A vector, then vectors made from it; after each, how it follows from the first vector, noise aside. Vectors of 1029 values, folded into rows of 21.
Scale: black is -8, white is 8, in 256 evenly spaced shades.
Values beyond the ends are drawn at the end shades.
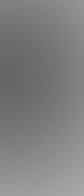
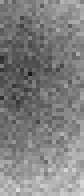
scaled up.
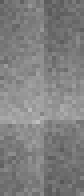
wrapped around.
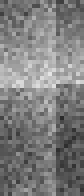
wrapped around, scaled up.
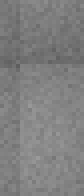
wrapped around, negated, shrunk.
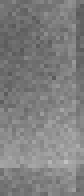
wrapped around.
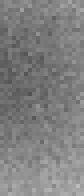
copied.
